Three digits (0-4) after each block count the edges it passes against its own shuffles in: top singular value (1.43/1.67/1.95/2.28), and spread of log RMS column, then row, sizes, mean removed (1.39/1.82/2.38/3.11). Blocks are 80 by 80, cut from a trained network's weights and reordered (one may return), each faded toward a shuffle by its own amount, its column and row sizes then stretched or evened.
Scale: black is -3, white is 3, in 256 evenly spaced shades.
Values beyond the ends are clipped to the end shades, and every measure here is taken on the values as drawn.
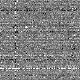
3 2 3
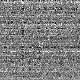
3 2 3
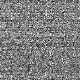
1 3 0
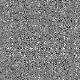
0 2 2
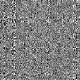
2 3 1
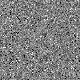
1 1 0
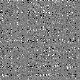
0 3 3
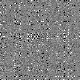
1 3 3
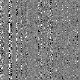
2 4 0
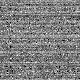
3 0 1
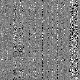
1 4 1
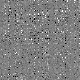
0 3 2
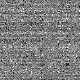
2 3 0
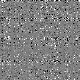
2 3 3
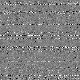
1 0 4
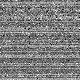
4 0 1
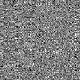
3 1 2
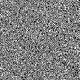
2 0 0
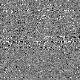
1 0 3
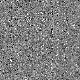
0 2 0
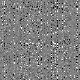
1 4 1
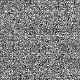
0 3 0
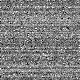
3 0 0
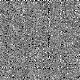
0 2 2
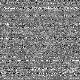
0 0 4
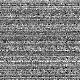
4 0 3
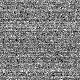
2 0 0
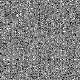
1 1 2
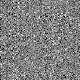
0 1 1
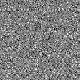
3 0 0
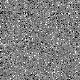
0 2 1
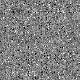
0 1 1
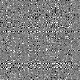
4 3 3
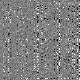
2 4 1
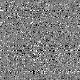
2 1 3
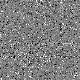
0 1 1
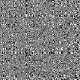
3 3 2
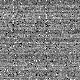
2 1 0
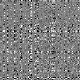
4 4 3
